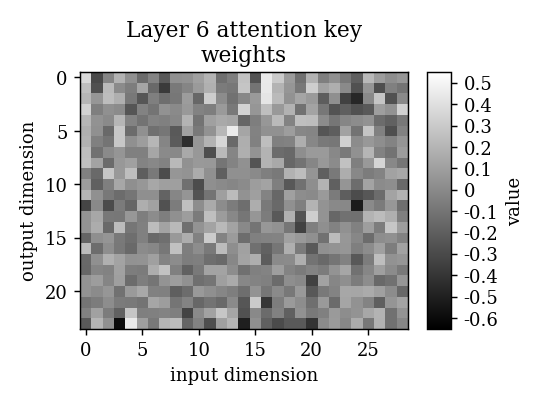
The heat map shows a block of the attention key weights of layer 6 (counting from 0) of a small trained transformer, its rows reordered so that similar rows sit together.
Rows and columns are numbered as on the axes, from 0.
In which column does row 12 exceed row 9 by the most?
5
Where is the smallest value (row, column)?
23, 3
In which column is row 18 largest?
7
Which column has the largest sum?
0
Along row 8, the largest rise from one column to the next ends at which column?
16
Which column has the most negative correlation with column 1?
14
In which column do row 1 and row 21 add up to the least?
26
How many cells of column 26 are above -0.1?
19
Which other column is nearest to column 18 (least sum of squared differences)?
28
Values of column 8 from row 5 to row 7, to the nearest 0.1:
-0.2 -0.2 0
